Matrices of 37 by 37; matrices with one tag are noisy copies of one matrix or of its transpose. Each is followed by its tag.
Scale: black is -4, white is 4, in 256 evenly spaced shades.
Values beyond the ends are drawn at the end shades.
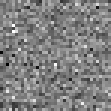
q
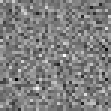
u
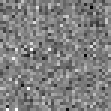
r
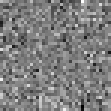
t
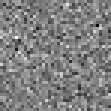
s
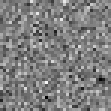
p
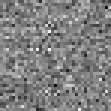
r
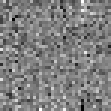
t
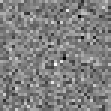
u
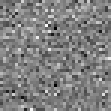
r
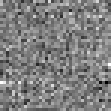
t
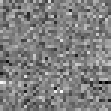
t
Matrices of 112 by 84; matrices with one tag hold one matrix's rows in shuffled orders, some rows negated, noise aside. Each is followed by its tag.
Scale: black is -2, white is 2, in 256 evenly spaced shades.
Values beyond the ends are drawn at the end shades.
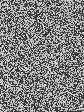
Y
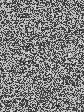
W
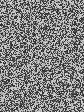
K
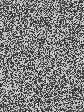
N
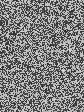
K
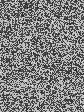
W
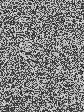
W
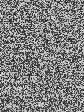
W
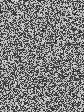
Y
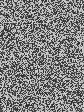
N
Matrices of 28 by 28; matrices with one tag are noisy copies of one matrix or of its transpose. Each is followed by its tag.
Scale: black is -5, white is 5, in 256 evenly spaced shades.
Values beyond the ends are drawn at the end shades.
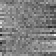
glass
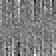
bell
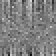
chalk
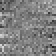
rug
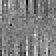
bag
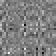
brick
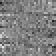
rug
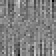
bell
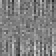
bell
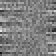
chalk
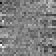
rug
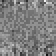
rug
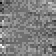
rug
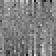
glass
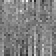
glass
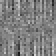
bell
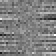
bell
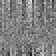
chalk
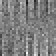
bag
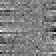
chalk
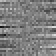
bag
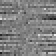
bell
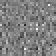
brick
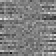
bell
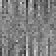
bag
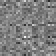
brick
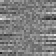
bell
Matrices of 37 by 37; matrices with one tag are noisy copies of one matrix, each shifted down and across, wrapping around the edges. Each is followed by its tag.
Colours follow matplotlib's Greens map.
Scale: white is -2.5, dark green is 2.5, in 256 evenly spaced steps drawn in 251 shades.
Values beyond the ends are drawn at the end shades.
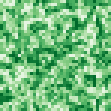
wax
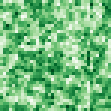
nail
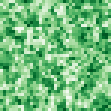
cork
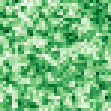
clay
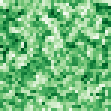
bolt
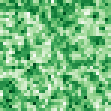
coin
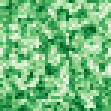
wax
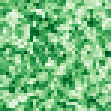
bolt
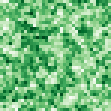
bolt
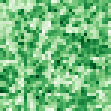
nail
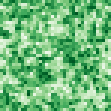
clay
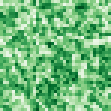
coin
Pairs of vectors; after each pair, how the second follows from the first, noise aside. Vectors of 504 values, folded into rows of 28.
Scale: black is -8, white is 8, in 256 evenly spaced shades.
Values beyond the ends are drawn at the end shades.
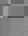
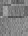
copied.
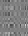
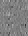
negated, partly zeroed.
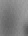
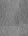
wrapped around, shrunk.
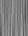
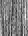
negated, scaled up.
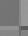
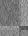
copied.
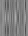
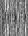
negated, scaled up.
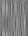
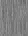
reversed, negated, shrunk.
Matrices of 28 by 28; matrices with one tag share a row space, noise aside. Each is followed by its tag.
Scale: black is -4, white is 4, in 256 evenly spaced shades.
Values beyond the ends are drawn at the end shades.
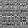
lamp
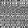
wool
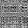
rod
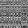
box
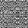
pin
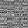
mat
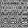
rod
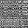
rod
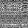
rod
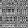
lamp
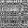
rod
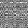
pin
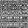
rod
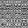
box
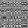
box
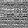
mat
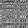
lamp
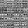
mat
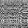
rod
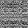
rod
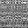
box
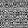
pin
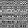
lamp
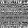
rod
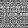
wool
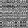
lamp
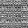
box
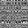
box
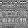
lamp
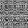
pin
